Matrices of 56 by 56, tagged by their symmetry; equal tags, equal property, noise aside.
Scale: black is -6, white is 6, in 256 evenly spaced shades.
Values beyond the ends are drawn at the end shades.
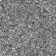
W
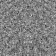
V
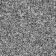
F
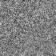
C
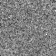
F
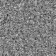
C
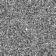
W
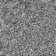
C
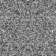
V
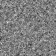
W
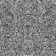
V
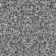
V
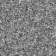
W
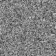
F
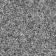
W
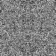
V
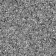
W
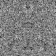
V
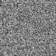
F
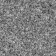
W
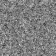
F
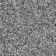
F
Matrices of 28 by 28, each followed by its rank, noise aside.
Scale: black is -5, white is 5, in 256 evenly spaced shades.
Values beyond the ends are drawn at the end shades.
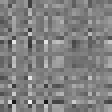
two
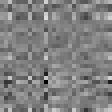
two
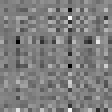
two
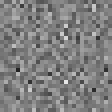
six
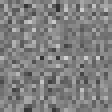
four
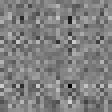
three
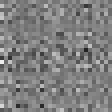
four
